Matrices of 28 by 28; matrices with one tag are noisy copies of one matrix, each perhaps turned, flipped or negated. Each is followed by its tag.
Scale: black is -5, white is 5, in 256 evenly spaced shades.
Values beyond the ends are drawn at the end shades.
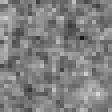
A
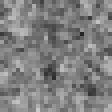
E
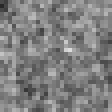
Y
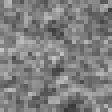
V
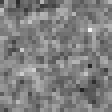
A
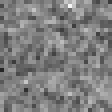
V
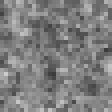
E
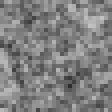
A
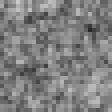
A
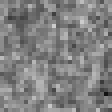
A
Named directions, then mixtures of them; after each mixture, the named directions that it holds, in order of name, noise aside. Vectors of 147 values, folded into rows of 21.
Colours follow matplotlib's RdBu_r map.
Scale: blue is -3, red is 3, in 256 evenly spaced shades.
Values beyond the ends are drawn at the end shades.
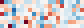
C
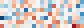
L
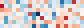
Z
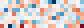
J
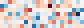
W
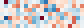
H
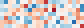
C, H, J.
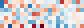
C, J, Z.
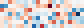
W.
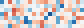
C, H.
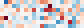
H, L, W.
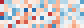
C, L.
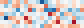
C, H, L.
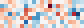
W.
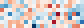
L, W.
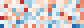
L.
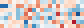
H, L, W.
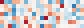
C.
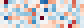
H.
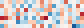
L.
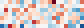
J.
